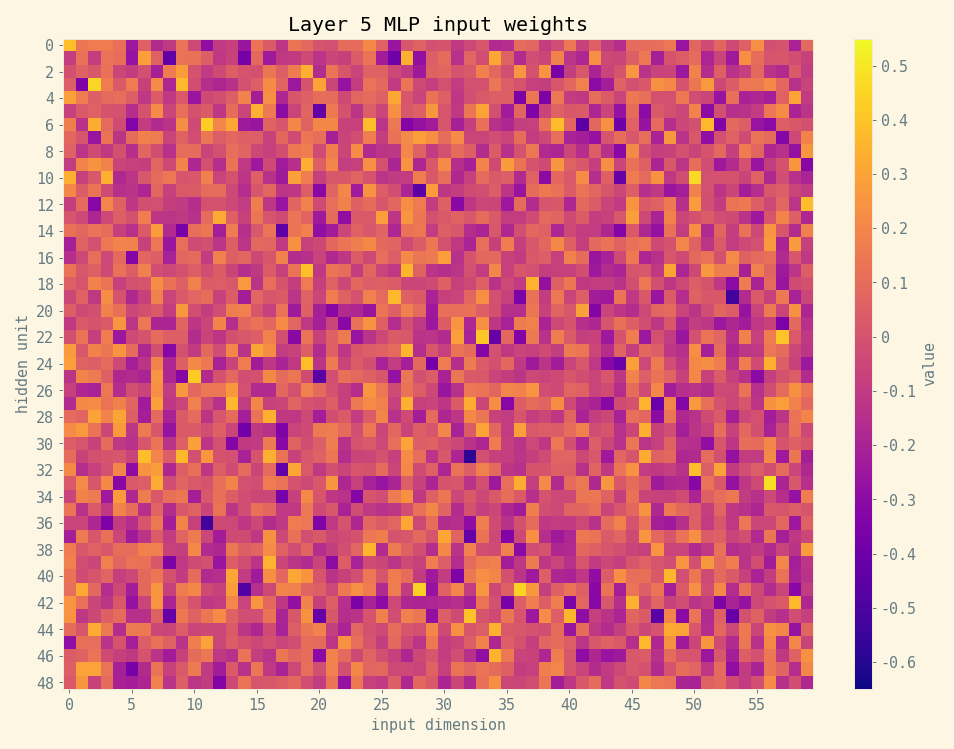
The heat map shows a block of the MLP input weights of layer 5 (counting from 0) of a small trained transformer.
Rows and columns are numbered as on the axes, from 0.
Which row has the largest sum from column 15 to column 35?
41
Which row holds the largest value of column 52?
32
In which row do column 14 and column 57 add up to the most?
22
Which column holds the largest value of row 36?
27
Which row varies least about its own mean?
35
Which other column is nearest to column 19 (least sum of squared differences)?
45
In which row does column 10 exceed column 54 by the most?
25
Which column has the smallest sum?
8
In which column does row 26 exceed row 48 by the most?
12
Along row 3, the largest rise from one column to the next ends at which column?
2
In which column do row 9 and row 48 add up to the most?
1
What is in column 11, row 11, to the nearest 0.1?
0.1
